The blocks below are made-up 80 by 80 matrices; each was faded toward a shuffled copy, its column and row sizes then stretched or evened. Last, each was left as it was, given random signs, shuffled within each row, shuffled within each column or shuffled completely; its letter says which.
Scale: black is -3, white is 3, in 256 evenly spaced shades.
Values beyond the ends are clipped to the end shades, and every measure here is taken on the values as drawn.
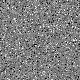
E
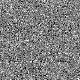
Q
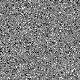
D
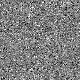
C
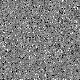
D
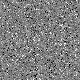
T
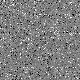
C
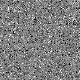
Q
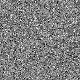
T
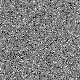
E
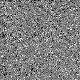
D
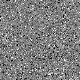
Q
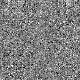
D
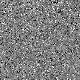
C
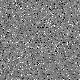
C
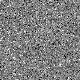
T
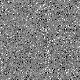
D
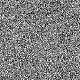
D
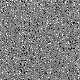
Q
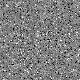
T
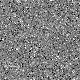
E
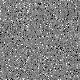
D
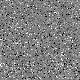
C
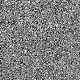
Q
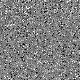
Q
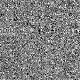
D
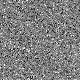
E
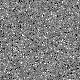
E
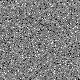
E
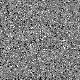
Q
